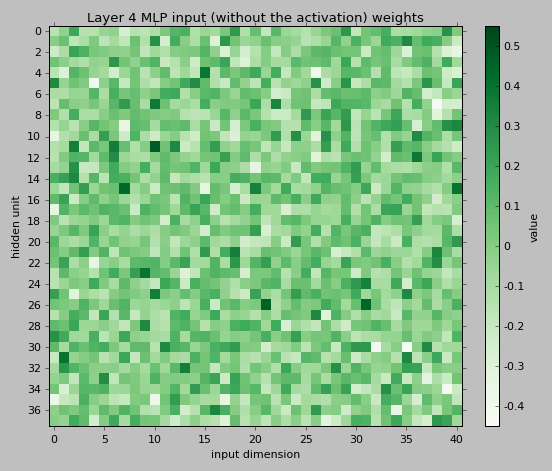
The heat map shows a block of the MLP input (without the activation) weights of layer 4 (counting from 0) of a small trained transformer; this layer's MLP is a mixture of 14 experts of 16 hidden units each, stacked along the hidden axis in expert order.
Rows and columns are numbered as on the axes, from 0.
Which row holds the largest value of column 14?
5
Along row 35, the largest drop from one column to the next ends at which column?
10
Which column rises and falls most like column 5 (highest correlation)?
3
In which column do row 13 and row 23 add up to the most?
9
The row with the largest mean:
22
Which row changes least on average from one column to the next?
6
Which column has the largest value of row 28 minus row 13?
20
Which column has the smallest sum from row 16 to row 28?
19
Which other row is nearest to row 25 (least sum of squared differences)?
16
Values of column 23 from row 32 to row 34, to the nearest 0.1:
0.2 0.1 0.2
